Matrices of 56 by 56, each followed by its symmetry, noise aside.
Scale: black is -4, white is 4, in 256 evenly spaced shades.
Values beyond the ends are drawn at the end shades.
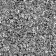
antisymmetric.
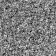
symmetric.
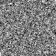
same after a half turn.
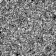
symmetric.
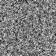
same after a half turn.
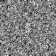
same after a half turn.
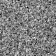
no symmetry.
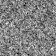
no symmetry.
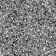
no symmetry.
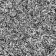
symmetric.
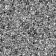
symmetric.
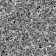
symmetric.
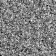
antisymmetric.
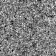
no symmetry.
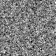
no symmetry.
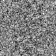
same after a half turn.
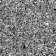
antisymmetric.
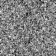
same after a half turn.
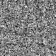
antisymmetric.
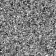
no symmetry.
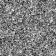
symmetric.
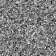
symmetric.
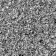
symmetric.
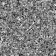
symmetric.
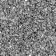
same after a half turn.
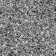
no symmetry.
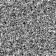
same after a half turn.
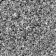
symmetric.
